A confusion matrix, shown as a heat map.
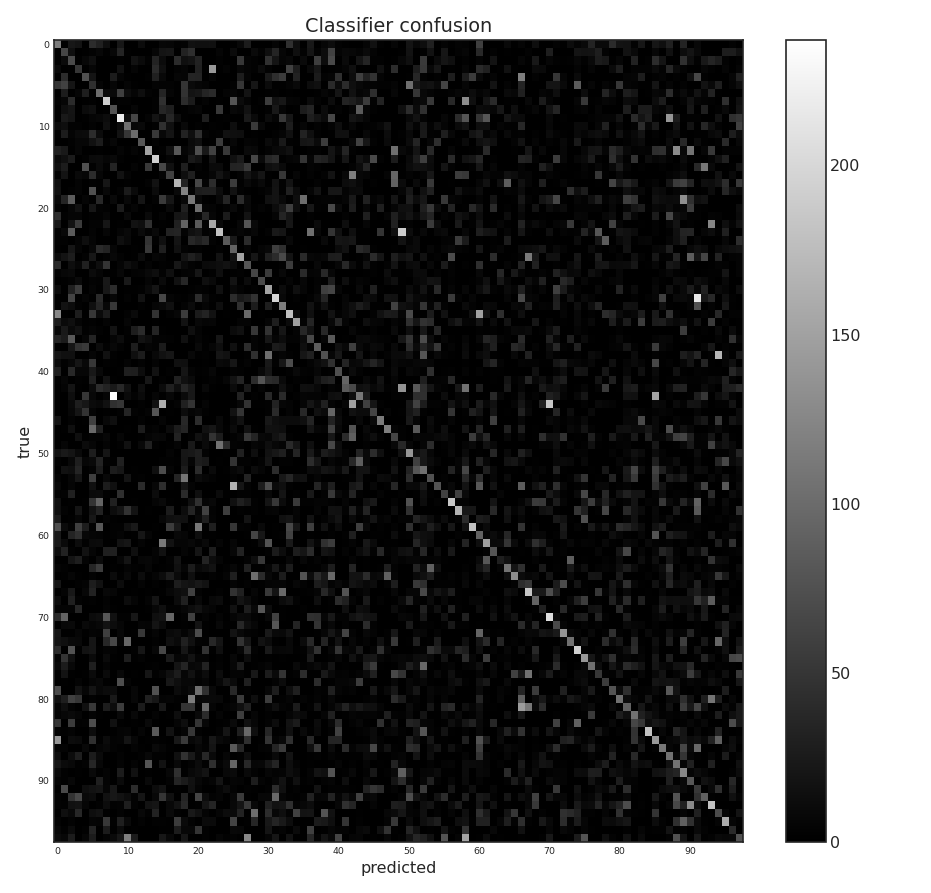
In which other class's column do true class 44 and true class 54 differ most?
70
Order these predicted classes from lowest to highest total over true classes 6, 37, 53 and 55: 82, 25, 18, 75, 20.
25, 20, 82, 75, 18
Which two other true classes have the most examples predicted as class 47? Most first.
65, 96
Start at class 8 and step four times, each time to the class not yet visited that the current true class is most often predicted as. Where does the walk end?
60
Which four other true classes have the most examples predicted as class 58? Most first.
97, 7, 42, 9
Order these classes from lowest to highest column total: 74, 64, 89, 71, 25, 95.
64, 74, 95, 71, 25, 89
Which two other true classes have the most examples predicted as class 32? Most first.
67, 26
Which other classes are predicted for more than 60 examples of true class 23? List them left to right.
2, 36, 49, 77
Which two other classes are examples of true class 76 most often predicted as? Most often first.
52, 45
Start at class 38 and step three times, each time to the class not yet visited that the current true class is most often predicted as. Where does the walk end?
30
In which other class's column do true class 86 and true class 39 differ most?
91
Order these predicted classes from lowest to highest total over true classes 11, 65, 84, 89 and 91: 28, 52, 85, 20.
85, 20, 28, 52
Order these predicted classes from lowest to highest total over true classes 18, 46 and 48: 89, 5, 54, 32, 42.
54, 32, 89, 42, 5
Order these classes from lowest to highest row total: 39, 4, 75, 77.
39, 75, 77, 4
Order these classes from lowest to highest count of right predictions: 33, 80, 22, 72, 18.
80, 18, 72, 22, 33
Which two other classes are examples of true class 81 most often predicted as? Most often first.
66, 67
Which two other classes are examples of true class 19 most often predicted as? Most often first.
89, 35
